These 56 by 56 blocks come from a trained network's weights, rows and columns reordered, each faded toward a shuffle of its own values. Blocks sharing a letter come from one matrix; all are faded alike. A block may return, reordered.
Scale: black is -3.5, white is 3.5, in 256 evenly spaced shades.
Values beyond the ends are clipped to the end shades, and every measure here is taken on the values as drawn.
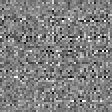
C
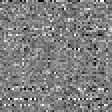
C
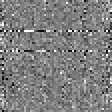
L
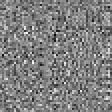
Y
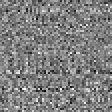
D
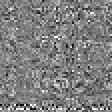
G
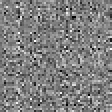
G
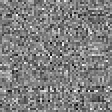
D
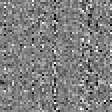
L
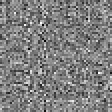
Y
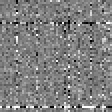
L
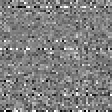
C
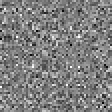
Y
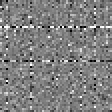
L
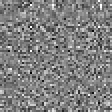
Y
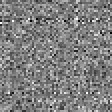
D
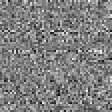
D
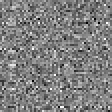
D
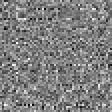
D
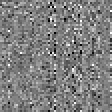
L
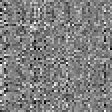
G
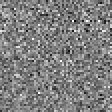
D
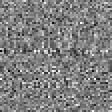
D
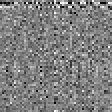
G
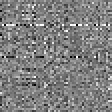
G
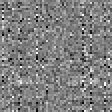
L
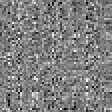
G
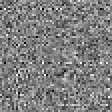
D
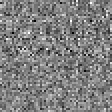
D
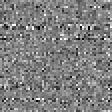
C
